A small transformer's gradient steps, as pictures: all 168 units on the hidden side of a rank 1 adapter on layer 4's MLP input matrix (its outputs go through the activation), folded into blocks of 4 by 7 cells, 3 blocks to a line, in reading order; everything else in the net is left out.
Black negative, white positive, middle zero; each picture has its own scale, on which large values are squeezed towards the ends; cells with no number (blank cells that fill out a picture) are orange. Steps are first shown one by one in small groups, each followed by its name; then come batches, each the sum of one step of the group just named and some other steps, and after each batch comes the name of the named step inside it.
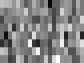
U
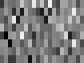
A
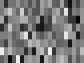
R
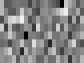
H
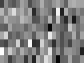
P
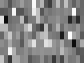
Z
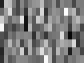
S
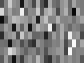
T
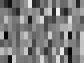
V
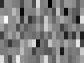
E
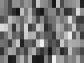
T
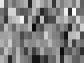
Z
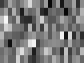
E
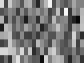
R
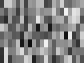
S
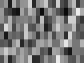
V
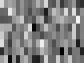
S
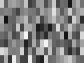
R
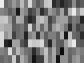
H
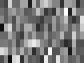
R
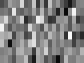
Z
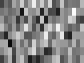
A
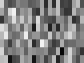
P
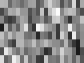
Z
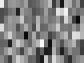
H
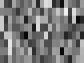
H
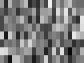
V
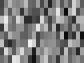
E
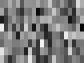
T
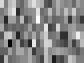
Z
